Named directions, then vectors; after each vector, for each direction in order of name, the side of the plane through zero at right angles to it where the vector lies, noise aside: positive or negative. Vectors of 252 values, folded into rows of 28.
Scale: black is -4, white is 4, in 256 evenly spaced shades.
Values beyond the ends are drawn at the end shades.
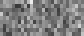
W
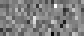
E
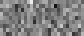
negative, positive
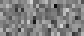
negative, positive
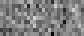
positive, positive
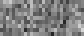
positive, positive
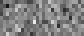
positive, negative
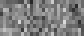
negative, negative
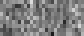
positive, positive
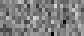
positive, positive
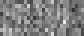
negative, negative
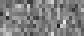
negative, negative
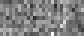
negative, negative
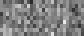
negative, negative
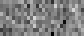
positive, positive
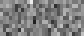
negative, positive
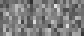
positive, negative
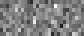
positive, negative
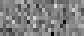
positive, positive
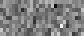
negative, positive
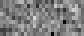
positive, positive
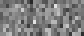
positive, negative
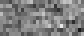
negative, positive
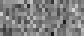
positive, positive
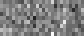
negative, negative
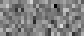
negative, positive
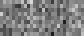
positive, positive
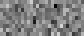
negative, positive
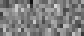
positive, negative
